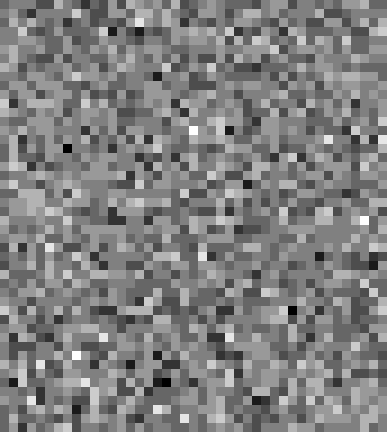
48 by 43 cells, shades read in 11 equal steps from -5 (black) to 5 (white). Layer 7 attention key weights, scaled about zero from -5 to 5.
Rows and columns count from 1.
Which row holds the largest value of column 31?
6
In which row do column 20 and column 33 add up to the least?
35
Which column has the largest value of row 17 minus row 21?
28
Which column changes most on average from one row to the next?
26
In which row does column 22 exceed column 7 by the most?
15
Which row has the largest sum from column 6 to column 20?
23
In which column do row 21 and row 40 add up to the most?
9
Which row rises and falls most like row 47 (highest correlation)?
18
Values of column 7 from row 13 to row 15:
1 -1 0
